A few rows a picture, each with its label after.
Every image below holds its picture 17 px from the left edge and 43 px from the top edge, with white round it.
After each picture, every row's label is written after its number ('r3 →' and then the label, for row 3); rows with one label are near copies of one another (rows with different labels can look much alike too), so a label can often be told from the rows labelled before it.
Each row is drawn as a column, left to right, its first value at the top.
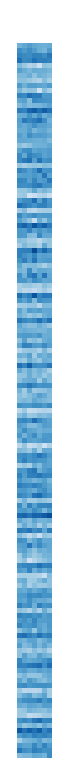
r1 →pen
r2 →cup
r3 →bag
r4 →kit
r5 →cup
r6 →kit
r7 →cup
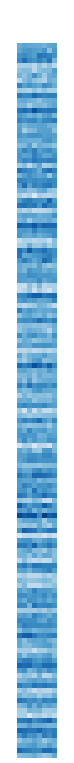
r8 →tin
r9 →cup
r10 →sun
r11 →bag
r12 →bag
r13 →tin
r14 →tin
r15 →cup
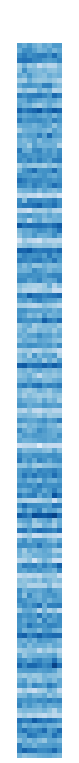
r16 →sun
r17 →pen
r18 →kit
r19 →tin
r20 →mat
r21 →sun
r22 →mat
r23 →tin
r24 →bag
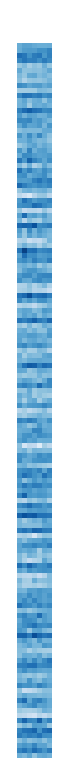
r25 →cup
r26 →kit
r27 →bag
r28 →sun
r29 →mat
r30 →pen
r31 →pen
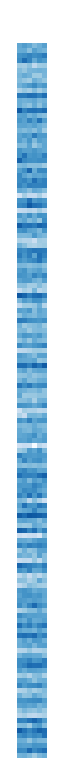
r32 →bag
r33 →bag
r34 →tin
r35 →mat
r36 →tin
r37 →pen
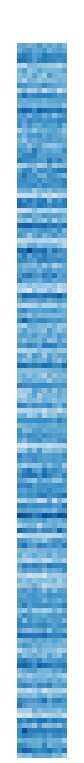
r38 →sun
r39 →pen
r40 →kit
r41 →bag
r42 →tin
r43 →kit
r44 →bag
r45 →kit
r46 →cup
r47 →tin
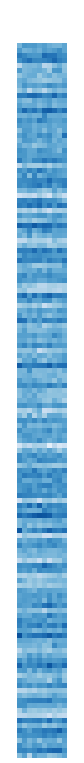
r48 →sun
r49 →kit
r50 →tin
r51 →kit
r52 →tin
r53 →cup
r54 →mat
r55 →pen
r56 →pen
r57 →mat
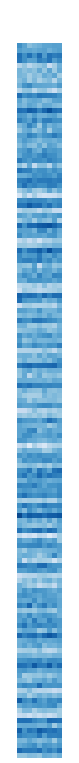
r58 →cup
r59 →tin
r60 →mat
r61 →sun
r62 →pen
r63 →bag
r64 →sun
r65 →bag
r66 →kit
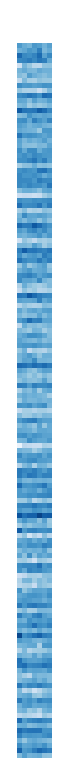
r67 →mat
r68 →kit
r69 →bag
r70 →bag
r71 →cup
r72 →tin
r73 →tin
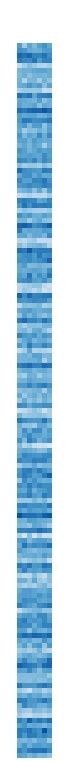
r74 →cup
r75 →sun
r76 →kit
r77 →sun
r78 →mat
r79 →cup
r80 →tin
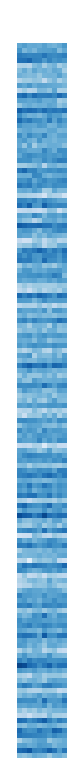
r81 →tin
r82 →tin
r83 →tin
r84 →kit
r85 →kit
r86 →mat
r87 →tin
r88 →pen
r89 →bag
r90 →bag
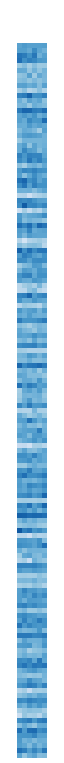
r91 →pen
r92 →tin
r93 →bag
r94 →cup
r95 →sun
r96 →tin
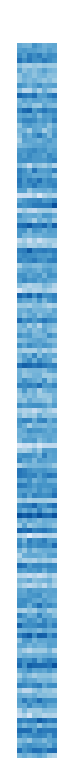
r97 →pen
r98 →bag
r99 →sun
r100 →tin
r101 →mat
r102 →sun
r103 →tin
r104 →tin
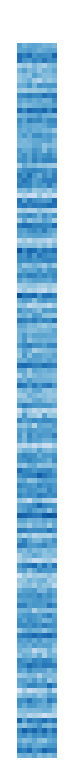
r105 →kit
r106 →pen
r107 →kit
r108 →bag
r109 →tin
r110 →pen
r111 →mat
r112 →kit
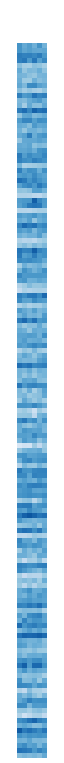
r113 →pen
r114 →sun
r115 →mat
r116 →kit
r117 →mat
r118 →bag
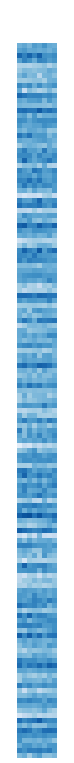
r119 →mat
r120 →bag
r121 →mat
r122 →tin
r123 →kit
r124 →bag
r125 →sun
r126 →sun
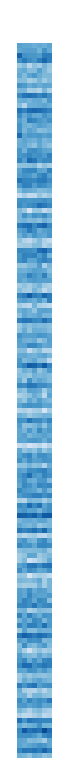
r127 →mat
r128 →pen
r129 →bag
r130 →bag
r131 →sun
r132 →pen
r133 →cup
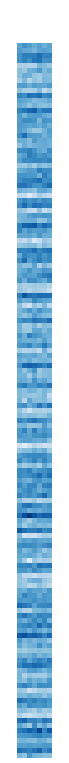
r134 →mat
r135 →mat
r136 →bag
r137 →sun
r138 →pen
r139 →kit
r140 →pen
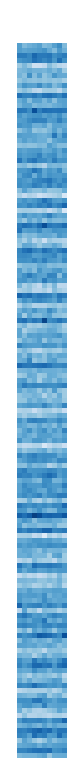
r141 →bag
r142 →kit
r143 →bag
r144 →cup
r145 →cup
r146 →sun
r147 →pen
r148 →bag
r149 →cup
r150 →mat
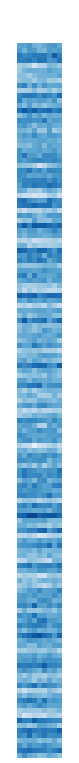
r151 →kit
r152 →kit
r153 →cup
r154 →mat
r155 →sun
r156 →sun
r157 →tin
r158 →cup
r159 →pen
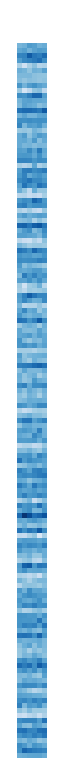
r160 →sun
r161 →cup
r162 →cup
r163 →kit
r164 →sun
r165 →cup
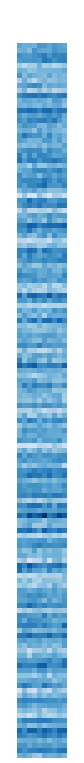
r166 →bag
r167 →mat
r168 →bag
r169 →bag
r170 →tin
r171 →cup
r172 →bag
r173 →cup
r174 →cup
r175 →pen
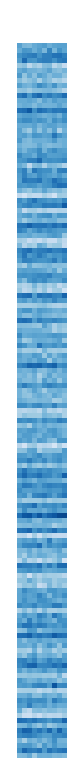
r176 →bag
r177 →pen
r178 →sun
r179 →tin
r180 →bag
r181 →kit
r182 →pen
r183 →mat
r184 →cup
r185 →tin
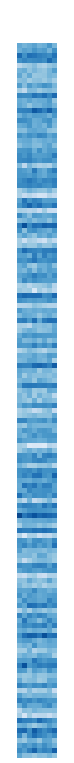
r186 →cup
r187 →sun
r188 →mat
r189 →pen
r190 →mat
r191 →mat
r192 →sun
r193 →pen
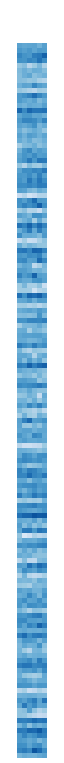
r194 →kit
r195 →sun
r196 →bag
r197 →kit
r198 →pen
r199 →cup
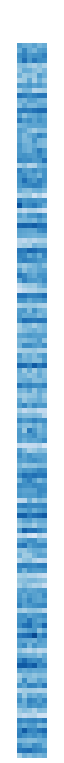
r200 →tin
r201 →pen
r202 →sun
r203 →sun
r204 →bag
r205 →bag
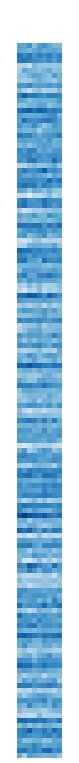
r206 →mat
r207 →tin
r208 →bag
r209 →bag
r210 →kit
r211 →tin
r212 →tin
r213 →bag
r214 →mat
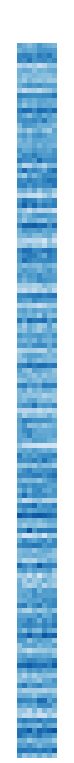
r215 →cup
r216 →tin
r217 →sun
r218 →tin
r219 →cup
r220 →sun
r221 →pen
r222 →pen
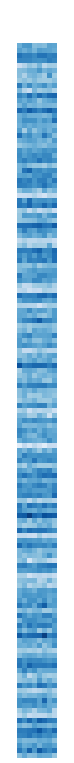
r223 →mat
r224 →cup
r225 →tin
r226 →sun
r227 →pen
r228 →mat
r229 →bag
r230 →tin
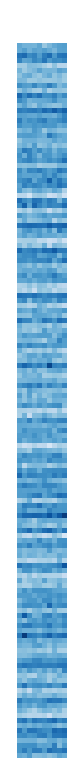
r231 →kit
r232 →mat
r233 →bag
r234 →tin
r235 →tin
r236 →sun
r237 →mat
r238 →kit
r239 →cup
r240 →cup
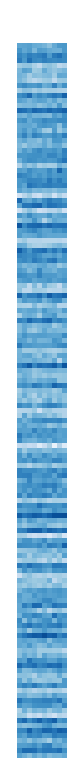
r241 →kit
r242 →mat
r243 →pen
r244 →mat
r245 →mat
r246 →sun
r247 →sun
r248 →mat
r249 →cup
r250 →bag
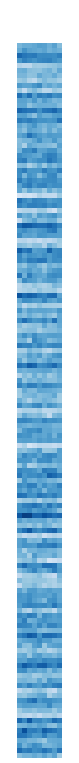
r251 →kit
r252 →cup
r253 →mat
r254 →mat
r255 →tin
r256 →cup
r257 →bag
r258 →bag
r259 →tin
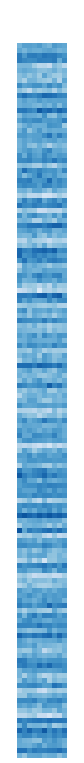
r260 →pen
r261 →tin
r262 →cup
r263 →kit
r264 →kit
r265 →bag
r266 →mat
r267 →kit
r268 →mat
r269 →cup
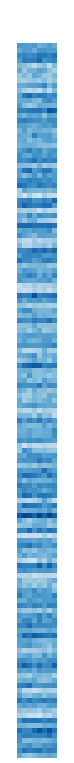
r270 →cup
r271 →tin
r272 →tin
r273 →bag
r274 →cup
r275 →kit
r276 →cup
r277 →kit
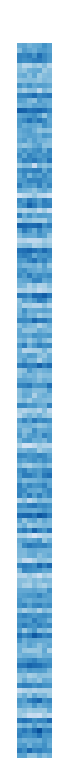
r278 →kit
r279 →bag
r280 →tin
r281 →sun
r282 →cup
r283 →kit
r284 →bag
